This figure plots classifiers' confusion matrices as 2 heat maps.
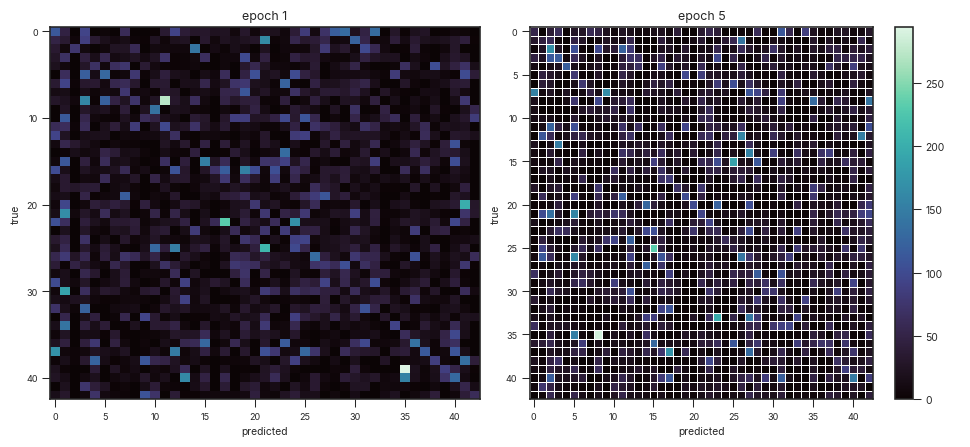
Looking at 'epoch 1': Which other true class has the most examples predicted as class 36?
26
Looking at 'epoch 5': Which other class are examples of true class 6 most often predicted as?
25
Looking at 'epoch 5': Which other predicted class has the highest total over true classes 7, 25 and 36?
15
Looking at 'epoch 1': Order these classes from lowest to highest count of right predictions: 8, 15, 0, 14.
14, 8, 0, 15
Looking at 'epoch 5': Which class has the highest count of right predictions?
2
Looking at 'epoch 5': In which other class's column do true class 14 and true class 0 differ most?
27
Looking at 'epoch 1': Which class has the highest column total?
1
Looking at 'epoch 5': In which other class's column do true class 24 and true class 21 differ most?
5
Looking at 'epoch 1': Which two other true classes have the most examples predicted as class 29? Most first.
0, 27
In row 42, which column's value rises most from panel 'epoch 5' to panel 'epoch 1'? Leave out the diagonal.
9
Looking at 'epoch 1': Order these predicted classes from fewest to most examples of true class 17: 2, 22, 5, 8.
2, 8, 5, 22
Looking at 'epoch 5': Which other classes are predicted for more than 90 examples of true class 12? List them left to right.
1, 26, 41
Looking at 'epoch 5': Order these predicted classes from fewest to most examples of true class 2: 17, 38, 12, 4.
4, 17, 38, 12
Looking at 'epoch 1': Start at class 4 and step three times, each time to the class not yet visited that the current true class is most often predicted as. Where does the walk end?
3
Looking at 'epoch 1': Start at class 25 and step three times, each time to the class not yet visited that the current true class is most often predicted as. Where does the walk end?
30
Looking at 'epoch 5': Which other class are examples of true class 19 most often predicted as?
11
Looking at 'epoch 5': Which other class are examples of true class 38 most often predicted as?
22
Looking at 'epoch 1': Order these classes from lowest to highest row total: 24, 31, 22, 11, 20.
31, 24, 20, 11, 22
